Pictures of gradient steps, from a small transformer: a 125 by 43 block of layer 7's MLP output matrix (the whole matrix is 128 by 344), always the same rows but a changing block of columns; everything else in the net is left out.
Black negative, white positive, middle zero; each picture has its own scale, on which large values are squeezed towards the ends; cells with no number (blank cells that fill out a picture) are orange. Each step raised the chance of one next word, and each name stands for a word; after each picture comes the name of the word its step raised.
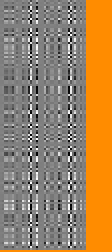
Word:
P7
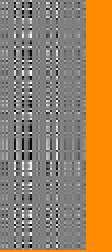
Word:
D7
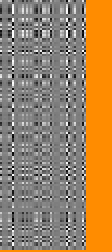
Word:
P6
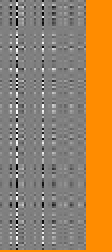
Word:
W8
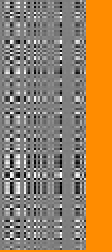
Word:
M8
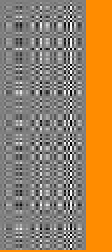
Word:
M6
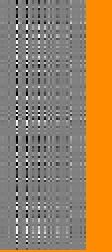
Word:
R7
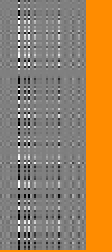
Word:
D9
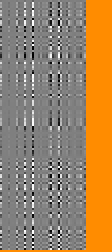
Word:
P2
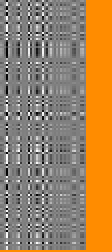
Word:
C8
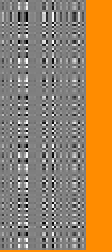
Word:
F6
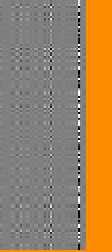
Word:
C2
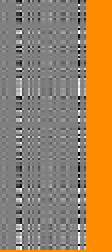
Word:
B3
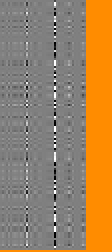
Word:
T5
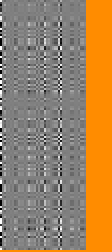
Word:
M6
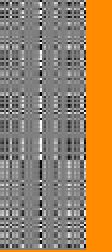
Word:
D7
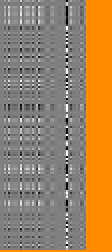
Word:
W8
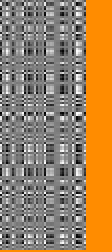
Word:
C8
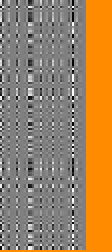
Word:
B3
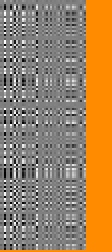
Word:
F6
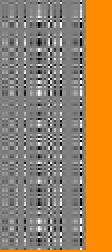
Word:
M6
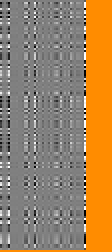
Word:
D7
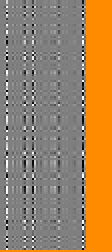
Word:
M8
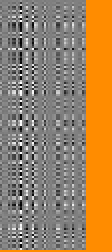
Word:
M6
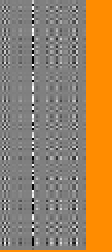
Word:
P7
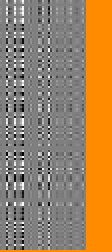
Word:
W8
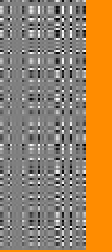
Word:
P6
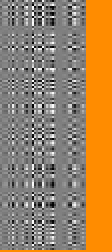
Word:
W8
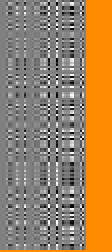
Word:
T5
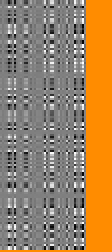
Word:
B3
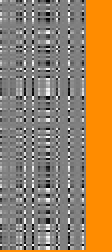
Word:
B3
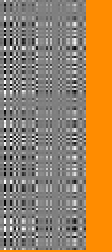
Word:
M6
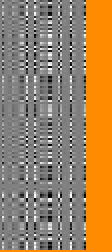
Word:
D9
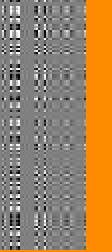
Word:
P6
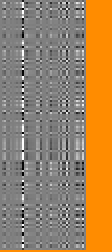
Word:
D7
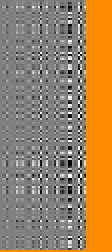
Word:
M8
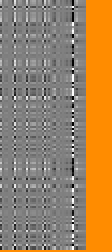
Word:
B3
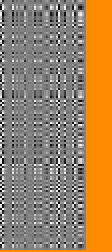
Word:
F6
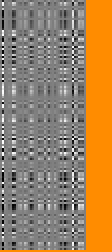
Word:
P7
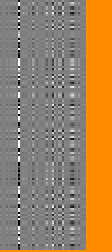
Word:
T5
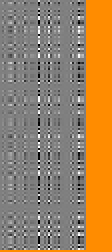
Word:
P2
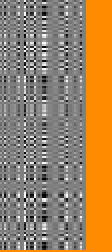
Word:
D9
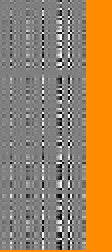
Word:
D9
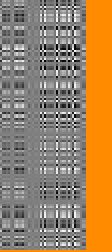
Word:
C2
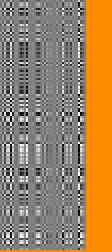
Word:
C8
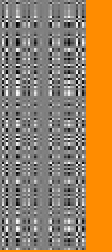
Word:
M6
